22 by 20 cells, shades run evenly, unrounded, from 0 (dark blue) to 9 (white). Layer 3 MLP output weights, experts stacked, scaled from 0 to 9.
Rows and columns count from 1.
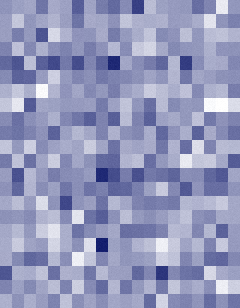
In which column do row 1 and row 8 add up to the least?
12
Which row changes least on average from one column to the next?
6
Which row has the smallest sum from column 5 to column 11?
5
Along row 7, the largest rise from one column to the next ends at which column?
4
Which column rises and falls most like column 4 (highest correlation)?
2
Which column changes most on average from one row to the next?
19
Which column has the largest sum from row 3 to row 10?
18
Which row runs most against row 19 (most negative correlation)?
20
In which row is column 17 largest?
11
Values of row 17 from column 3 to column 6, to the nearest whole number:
5 7 8 6
